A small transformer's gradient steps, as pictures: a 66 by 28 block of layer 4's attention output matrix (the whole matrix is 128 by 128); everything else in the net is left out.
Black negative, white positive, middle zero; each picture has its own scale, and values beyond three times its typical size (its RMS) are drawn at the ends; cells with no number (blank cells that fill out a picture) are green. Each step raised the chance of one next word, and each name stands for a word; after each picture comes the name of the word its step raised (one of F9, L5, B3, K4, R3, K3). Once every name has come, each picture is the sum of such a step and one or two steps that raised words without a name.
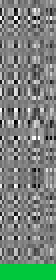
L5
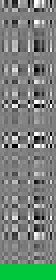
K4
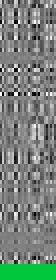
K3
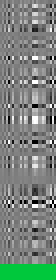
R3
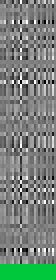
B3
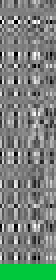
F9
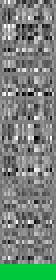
K3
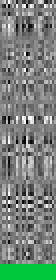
R3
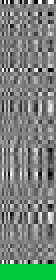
K3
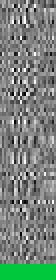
K3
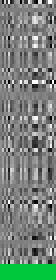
B3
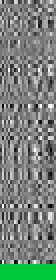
K4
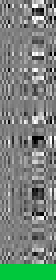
L5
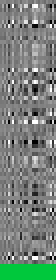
L5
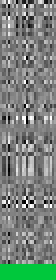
R3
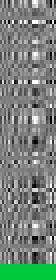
F9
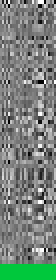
B3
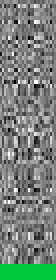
B3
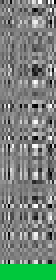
K4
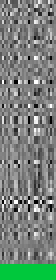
R3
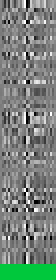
F9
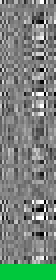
K3
